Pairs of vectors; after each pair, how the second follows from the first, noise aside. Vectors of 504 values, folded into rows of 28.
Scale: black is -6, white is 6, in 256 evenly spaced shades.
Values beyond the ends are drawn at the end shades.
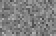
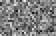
wrapped around, negated, scaled up.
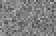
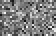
wrapped around, negated, scaled up.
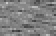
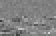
reversed, partly zeroed.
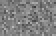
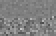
reversed, negated, partly zeroed.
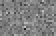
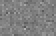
negated, shrunk.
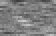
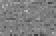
reversed, partly zeroed.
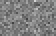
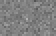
negated, shrunk.
